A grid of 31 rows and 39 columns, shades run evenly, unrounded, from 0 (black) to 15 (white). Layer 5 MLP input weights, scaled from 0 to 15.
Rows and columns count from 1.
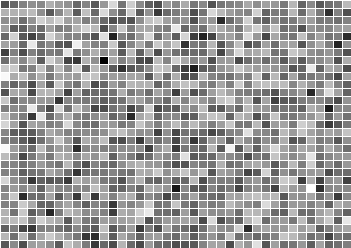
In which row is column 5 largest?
15
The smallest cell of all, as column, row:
12, 8
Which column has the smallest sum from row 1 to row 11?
22
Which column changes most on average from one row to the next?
20
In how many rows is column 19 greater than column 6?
14
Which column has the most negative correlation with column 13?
17
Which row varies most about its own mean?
5
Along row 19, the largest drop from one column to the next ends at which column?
27
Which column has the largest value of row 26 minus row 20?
3
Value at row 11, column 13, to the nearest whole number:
9
